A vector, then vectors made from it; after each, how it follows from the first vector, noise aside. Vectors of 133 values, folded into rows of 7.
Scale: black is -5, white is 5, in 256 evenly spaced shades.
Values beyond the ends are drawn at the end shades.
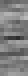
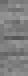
shrunk.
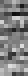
wrapped around, scaled up.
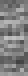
reversed, negated.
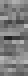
reversed.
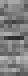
reversed.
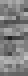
reversed.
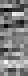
wrapped around, scaled up.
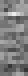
wrapped around, negated.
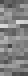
wrapped around, negated.
